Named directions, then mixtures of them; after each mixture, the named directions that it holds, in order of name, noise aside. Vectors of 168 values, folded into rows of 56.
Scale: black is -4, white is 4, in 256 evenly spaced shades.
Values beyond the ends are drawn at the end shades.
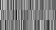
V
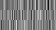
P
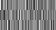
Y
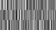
V, Y.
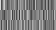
P, Y.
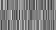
P, Y.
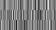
P.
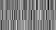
P.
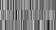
V.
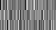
Y.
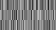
P, V.
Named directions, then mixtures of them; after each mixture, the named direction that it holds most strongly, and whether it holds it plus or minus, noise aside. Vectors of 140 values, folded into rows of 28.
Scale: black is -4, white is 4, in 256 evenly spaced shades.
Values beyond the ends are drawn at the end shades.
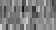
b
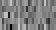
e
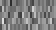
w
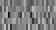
w, plus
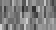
b, plus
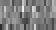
b, minus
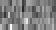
b, plus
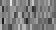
w, minus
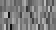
e, plus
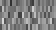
w, plus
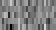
e, plus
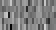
e, plus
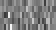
e, minus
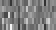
e, minus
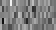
w, minus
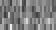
b, plus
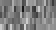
b, plus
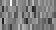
w, minus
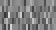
w, minus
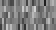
e, minus
